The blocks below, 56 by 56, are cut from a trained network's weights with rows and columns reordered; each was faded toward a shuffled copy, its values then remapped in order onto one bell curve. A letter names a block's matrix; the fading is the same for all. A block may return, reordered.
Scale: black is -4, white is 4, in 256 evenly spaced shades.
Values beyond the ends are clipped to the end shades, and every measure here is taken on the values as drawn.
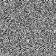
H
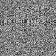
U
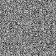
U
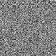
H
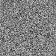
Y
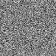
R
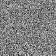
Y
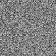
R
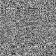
U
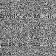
U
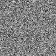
Y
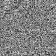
H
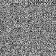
U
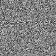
H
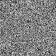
Y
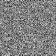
H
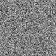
R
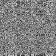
U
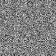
H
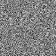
H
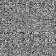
U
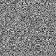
U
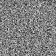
R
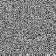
H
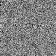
Y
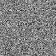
H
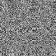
H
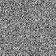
H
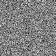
Y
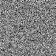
R
